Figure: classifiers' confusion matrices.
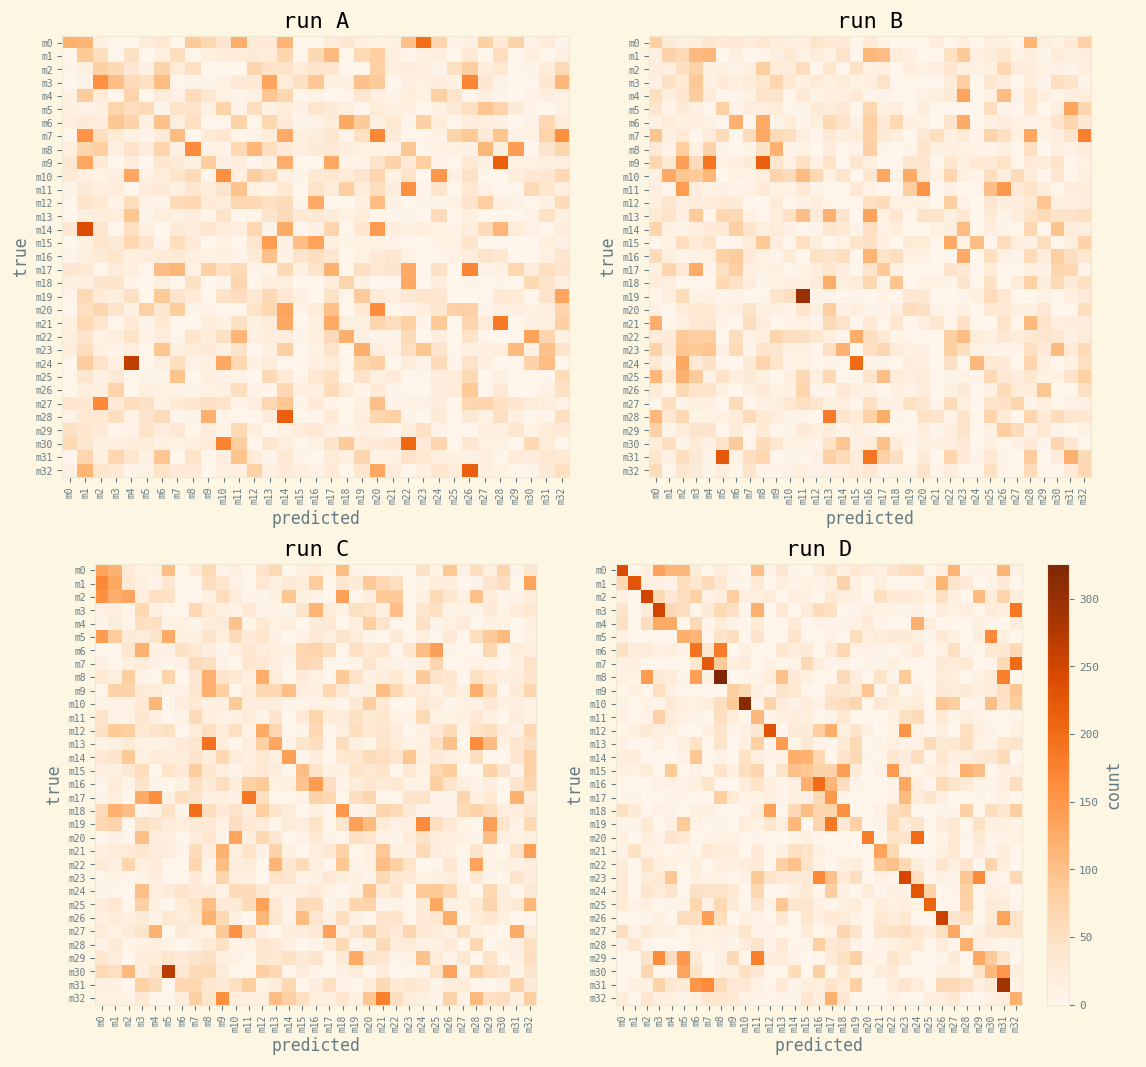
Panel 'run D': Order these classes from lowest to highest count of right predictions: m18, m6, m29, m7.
m29, m18, m6, m7
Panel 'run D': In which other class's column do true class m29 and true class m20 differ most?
m24
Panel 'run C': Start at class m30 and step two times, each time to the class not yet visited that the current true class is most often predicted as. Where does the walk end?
m0
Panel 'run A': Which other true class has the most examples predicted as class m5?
m20
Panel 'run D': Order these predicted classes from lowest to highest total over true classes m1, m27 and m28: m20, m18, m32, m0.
m20, m32, m0, m18
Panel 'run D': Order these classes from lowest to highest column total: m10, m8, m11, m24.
m10, m24, m11, m8
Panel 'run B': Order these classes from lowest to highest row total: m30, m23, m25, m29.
m29, m30, m25, m23
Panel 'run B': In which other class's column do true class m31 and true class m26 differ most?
m5
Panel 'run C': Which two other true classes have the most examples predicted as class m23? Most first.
m14, m27
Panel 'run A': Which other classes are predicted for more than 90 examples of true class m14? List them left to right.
m1, m20, m28
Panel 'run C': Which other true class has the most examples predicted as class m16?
m3
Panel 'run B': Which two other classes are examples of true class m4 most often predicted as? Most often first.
m23, m26
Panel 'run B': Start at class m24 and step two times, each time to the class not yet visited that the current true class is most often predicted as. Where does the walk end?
m22
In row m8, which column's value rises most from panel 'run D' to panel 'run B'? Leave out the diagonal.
m9
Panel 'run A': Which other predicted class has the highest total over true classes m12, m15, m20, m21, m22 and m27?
m14
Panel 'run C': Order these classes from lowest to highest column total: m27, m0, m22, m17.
m27, m17, m22, m0
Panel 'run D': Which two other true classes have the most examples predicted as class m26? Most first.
m1, m10
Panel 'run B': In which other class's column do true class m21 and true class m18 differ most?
m0
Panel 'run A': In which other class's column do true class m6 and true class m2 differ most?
m18
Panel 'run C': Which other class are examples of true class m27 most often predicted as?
m10
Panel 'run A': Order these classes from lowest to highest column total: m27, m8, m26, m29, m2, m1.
m29, m27, m8, m2, m26, m1
